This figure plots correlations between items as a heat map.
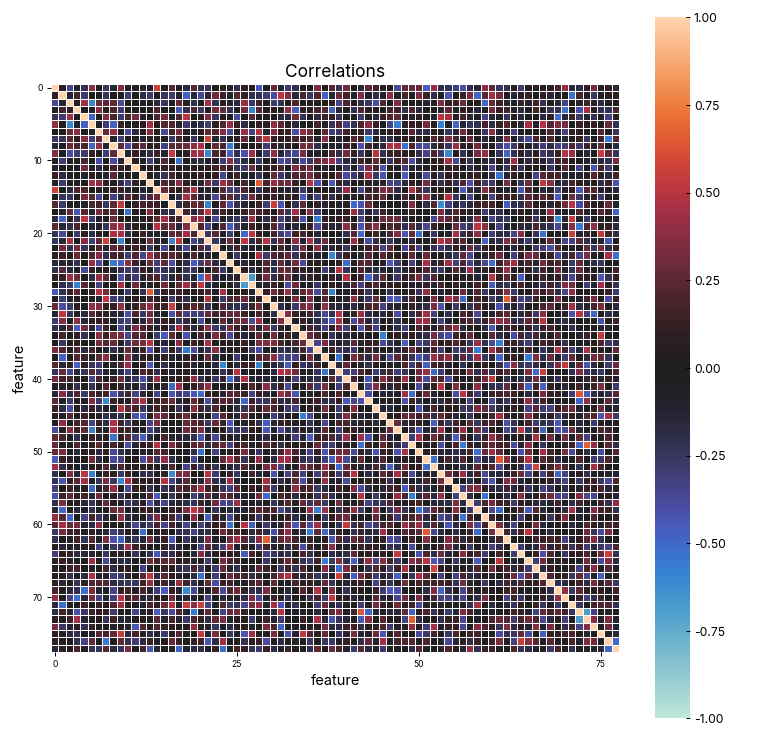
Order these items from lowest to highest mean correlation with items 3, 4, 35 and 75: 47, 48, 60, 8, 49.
48, 60, 49, 47, 8
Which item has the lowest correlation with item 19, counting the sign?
72
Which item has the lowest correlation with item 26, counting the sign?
27
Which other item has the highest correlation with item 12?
43
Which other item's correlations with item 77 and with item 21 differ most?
17
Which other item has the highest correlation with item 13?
28
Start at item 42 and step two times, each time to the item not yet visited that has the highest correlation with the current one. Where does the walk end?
31
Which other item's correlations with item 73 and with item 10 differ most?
49
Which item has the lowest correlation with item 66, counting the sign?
39
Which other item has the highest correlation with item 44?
9
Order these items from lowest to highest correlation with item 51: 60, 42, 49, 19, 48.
19, 60, 49, 48, 42
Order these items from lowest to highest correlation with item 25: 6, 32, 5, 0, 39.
0, 6, 5, 32, 39
